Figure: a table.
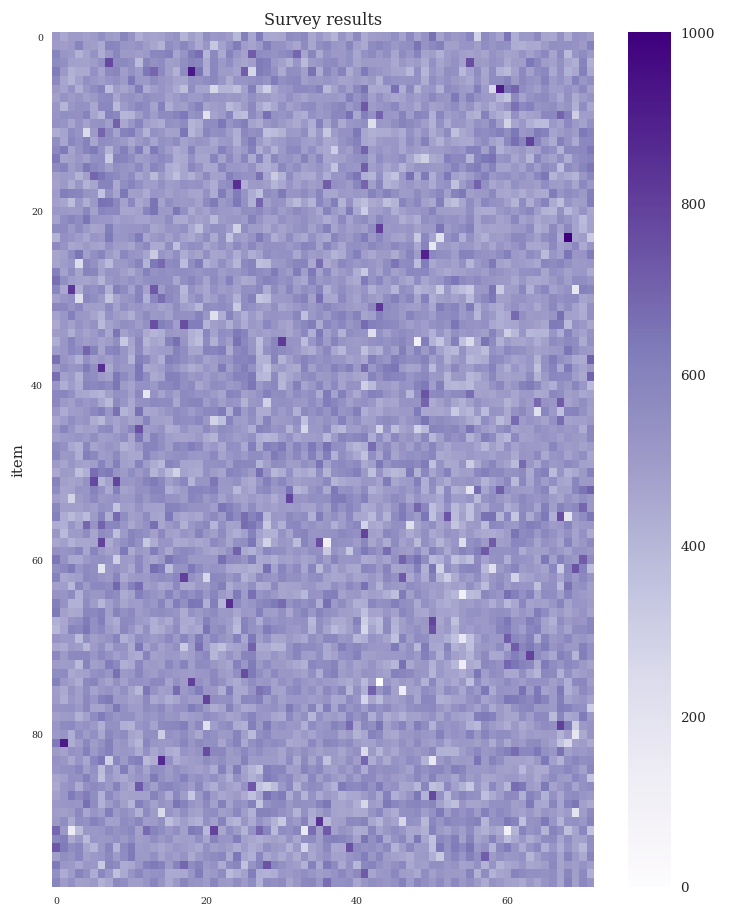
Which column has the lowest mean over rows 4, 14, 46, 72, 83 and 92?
50
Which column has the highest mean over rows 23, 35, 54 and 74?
68
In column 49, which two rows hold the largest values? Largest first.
25, 41
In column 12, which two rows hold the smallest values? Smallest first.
41, 58
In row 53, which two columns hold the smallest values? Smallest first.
2, 56
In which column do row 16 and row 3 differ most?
55
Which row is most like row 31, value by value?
22
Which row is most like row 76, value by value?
82
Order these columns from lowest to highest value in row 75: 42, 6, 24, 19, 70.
24, 6, 70, 19, 42
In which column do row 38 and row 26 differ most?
6
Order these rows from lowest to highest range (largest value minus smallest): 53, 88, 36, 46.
46, 36, 88, 53
